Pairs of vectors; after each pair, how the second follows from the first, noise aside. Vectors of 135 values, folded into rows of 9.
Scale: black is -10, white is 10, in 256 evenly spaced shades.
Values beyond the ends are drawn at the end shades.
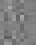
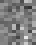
reversed, scaled up.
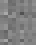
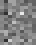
negated, scaled up.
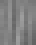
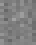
wrapped around, negated, partly zeroed.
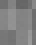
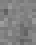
wrapped around, negated, partly zeroed.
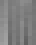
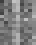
wrapped around, scaled up.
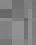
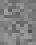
sign-scrambled.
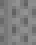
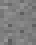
reversed, partly zeroed.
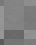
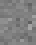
wrapped around, negated, partly zeroed.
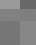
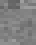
negated, partly zeroed.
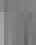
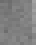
reversed, shrunk.
